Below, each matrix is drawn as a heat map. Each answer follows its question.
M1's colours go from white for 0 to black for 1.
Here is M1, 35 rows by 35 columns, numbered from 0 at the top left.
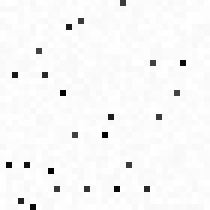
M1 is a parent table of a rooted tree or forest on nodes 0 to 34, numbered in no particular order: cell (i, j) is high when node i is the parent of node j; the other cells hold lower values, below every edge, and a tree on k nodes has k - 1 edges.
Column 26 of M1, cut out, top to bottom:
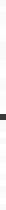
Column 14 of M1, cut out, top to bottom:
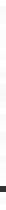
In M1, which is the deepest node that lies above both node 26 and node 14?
31
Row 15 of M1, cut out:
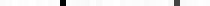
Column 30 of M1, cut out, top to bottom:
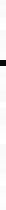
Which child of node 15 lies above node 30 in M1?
10
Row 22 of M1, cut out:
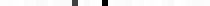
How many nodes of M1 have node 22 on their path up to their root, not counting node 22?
4
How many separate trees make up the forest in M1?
11
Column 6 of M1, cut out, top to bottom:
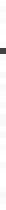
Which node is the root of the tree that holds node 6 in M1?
28
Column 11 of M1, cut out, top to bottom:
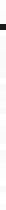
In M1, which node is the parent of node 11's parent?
27
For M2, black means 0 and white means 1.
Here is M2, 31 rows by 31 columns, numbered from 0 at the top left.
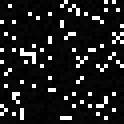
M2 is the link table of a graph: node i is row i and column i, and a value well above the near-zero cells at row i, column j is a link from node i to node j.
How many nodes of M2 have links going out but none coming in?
2
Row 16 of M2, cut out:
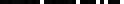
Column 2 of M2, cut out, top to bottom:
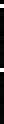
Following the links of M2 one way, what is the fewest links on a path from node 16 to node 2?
4
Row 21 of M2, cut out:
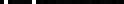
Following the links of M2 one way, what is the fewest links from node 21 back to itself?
4
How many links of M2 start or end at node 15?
9
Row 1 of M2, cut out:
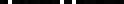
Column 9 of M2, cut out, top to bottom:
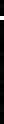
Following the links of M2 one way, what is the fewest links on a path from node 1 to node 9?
5
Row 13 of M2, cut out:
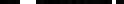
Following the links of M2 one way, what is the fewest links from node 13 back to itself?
5
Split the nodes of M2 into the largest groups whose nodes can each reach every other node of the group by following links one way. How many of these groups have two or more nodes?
1
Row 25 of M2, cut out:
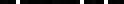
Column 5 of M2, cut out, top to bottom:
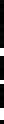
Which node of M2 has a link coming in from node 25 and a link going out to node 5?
node 20
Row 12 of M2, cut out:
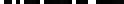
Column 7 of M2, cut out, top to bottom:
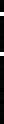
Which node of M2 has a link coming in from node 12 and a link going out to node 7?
node 3
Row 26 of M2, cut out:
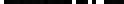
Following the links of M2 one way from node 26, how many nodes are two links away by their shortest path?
8
